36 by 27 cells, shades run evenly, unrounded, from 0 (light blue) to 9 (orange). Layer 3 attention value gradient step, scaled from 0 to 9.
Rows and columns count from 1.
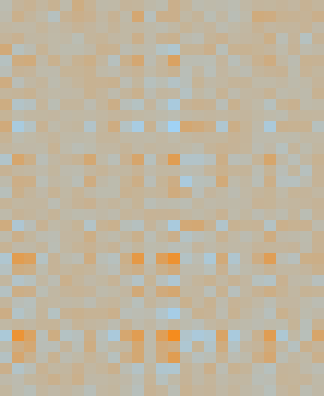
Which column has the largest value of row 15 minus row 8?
15
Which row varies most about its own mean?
31
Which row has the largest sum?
24
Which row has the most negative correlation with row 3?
20
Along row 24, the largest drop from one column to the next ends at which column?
16
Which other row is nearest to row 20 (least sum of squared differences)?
14
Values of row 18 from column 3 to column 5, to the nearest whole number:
4 3 4
